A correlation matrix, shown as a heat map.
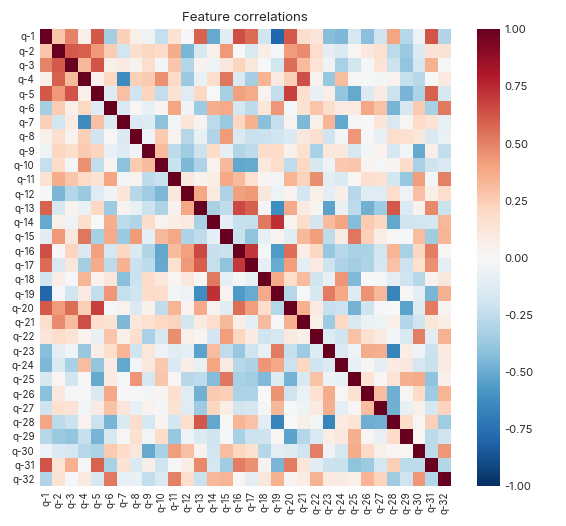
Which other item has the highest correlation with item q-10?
q-4
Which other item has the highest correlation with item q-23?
q-19
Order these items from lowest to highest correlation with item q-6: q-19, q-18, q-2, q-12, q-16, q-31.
q-31, q-16, q-12, q-18, q-2, q-19
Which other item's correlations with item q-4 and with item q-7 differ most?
q-21
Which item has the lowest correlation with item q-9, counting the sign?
q-30
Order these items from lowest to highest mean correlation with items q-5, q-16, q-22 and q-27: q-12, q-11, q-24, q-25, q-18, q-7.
q-24, q-25, q-18, q-12, q-7, q-11
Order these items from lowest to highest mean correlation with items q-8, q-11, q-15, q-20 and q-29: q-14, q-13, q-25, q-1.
q-14, q-13, q-1, q-25
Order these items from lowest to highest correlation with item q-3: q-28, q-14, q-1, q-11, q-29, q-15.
q-29, q-28, q-14, q-15, q-11, q-1
